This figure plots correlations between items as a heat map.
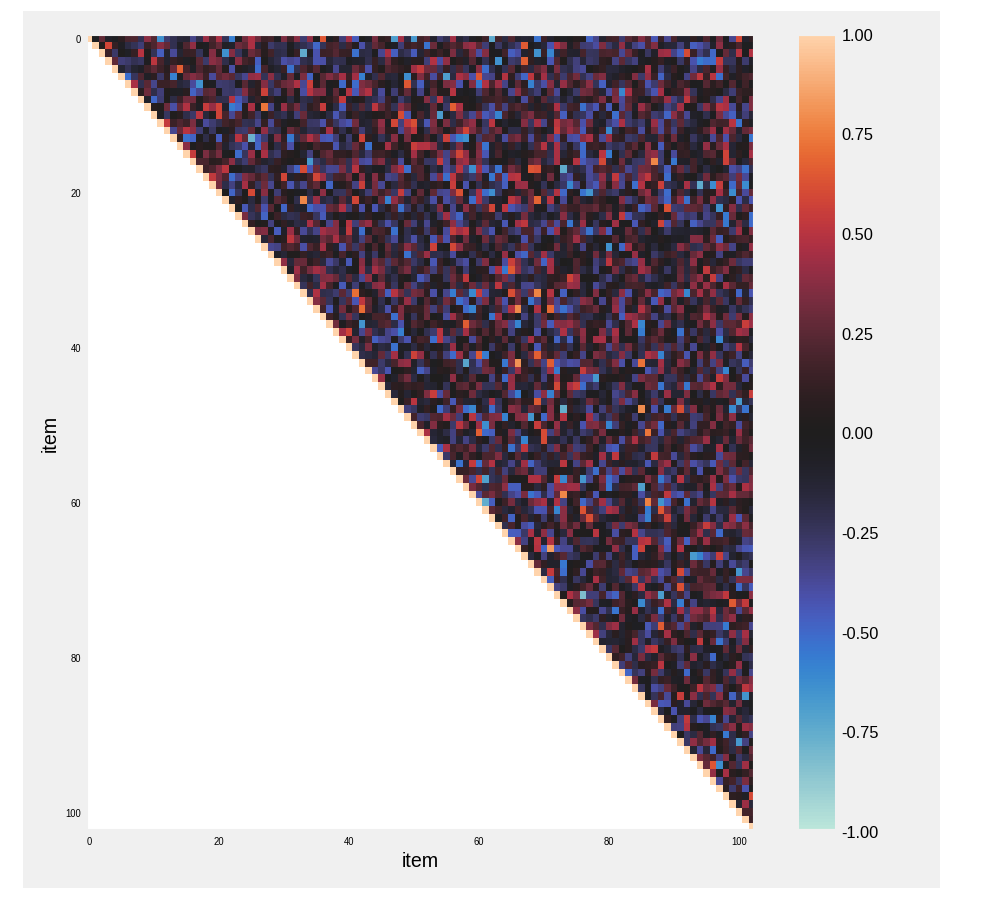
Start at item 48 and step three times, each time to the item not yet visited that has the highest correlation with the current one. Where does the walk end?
66
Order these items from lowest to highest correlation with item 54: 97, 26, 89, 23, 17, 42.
97, 23, 17, 42, 89, 26
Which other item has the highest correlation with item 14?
4
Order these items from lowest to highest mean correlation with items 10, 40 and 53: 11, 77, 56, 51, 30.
30, 77, 11, 51, 56
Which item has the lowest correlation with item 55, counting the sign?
5
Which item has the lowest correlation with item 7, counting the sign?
82
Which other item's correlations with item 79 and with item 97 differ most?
39
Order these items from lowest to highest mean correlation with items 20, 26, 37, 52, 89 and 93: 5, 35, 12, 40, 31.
35, 40, 12, 31, 5
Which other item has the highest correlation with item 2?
92
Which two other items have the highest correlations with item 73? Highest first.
59, 99
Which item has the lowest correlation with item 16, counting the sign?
34
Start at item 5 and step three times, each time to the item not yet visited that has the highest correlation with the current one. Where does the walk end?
51
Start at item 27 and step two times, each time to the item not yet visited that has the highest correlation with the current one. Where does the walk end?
56
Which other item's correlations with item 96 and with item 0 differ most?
50
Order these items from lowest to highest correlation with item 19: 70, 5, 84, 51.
84, 5, 70, 51
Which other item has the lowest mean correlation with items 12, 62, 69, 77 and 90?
0
